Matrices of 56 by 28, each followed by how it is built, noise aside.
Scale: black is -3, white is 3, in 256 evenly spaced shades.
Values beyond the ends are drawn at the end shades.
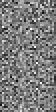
repeating rows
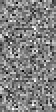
repeating rows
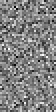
repeating rows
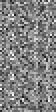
repeating rows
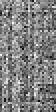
blocks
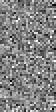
repeating rows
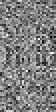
blocks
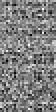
blocks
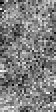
smooth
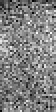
smooth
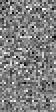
uneven rows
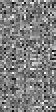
low rank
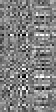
low rank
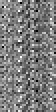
repeating rows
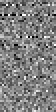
uneven rows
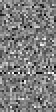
uneven rows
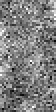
smooth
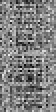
blocks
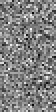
repeating rows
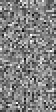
repeating rows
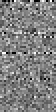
uneven rows
